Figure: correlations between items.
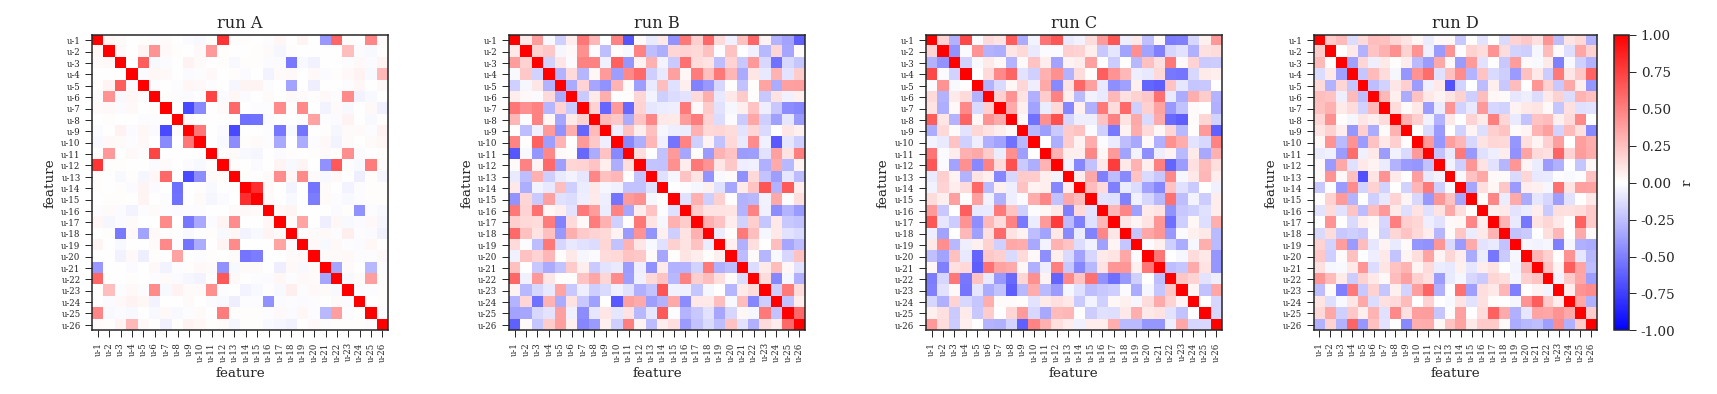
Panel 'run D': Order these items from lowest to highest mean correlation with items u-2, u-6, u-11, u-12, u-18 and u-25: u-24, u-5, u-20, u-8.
u-5, u-20, u-24, u-8
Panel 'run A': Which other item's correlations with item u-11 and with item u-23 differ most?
u-6
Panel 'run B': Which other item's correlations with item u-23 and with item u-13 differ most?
u-14
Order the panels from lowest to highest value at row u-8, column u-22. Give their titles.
run C, run A, run D, run B
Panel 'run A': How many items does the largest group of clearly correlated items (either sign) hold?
6
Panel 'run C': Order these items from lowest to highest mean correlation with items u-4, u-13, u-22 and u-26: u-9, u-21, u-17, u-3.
u-21, u-9, u-17, u-3
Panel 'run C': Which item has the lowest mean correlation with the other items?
u-23
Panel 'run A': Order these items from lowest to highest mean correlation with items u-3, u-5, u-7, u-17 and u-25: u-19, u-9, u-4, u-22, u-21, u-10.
u-9, u-10, u-21, u-4, u-22, u-19
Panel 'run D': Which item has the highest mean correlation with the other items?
u-25
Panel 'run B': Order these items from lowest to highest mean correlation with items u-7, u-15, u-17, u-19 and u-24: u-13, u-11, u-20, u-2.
u-13, u-20, u-11, u-2
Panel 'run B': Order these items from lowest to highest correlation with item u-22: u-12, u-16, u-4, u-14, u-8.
u-12, u-4, u-14, u-8, u-16
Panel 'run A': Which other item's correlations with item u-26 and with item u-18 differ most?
u-3
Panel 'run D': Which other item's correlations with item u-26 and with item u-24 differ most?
u-21
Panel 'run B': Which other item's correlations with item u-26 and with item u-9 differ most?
u-5
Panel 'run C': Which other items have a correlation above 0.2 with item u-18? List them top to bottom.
u-4, u-7, u-16, u-20, u-21
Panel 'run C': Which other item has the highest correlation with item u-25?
u-9
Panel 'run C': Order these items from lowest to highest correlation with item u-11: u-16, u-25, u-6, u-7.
u-25, u-7, u-16, u-6
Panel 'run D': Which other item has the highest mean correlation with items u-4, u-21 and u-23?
u-11
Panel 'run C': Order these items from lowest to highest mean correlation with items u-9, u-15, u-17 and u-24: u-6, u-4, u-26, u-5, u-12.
u-26, u-5, u-4, u-12, u-6
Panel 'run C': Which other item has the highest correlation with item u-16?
u-4
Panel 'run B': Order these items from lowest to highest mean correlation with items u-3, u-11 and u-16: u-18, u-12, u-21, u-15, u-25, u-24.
u-21, u-24, u-25, u-18, u-15, u-12
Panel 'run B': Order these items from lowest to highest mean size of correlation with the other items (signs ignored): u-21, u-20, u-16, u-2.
u-20, u-2, u-21, u-16
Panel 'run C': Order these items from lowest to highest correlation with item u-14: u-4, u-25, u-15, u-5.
u-25, u-4, u-15, u-5
